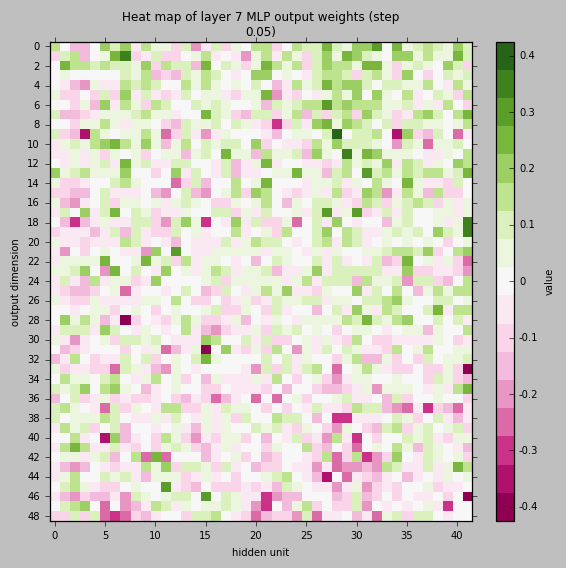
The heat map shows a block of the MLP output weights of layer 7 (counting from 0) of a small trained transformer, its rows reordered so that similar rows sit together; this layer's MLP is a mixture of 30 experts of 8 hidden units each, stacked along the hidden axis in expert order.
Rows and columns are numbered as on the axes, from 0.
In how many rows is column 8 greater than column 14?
24
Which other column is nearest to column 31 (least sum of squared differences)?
32
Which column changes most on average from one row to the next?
41
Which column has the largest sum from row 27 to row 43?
34
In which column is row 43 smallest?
28
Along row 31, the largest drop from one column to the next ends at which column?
15
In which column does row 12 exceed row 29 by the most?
21
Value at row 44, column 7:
0.1
